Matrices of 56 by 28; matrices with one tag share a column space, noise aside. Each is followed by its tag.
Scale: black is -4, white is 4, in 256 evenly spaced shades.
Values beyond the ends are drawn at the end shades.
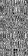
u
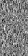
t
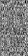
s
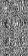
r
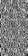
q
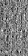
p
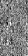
r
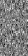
t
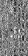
p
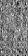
p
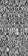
s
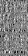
p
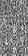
r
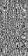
q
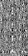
p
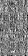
p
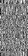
u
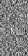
s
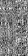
r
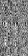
r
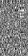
q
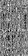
p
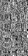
p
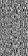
q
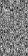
q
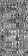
p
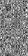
q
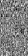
s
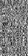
r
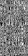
r
